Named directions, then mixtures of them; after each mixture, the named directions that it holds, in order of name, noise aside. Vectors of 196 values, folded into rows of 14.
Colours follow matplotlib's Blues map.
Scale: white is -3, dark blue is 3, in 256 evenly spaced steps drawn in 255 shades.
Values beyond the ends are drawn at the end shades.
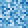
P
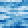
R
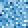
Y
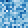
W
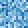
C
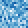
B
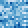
R, Y.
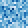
B, P, R.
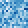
B, P, W.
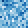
B, C, W.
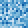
B, C, P.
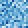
C, Y.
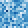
W.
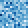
Y.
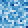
B, P, Y.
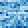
C, R.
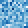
C, P, Y.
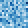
P, Y.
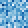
C.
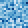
P, W, Y.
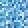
C.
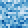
B, C, R.
